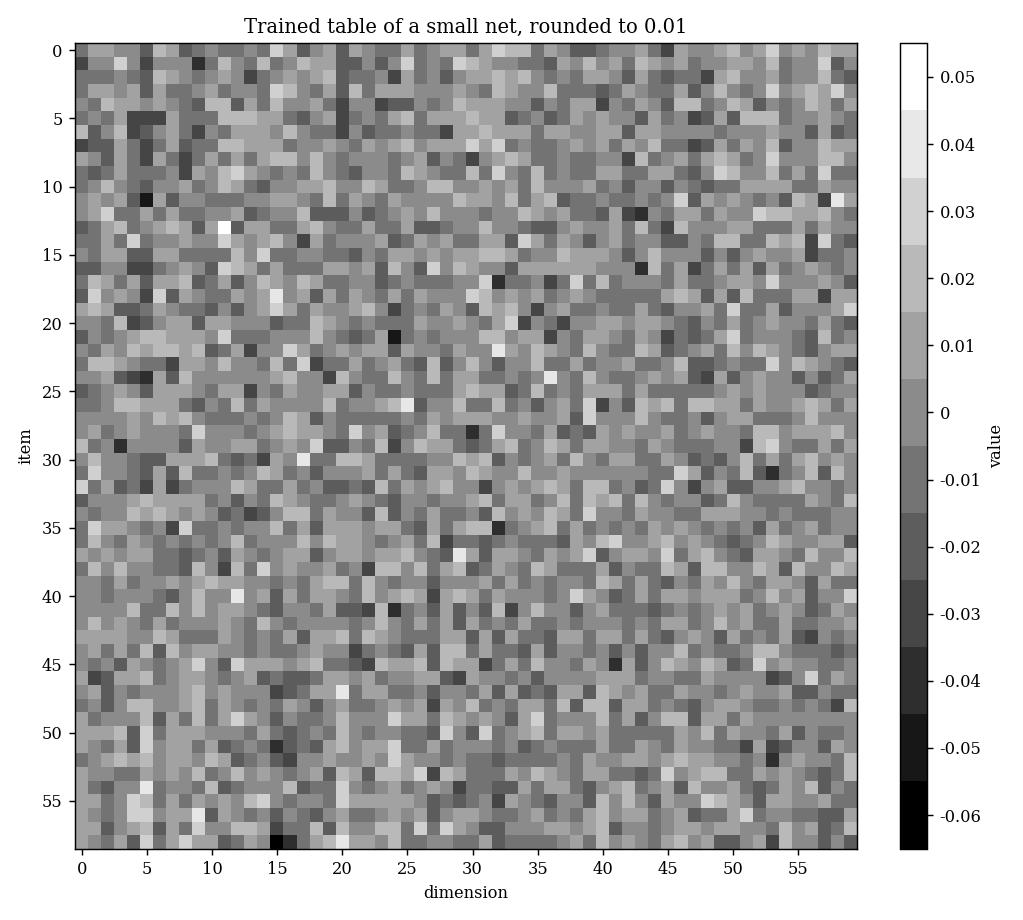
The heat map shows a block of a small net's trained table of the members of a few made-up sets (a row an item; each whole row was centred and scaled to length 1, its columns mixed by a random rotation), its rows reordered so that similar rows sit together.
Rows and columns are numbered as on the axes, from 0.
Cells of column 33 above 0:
22
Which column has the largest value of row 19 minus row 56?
15
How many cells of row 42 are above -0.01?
40
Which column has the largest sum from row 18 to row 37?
39
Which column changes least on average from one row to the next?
44
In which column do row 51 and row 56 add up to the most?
5
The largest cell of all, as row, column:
13, 11
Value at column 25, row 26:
0.04
